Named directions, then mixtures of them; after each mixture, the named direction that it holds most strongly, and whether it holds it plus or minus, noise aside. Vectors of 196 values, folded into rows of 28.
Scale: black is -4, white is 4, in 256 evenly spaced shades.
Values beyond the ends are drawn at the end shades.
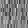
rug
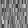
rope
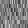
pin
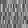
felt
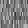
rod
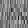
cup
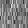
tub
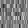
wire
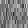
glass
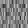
wire, plus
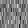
wire, plus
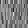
glass, minus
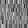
glass, minus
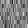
pin, minus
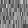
rod, minus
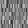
felt, minus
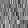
pin, plus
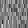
pin, plus
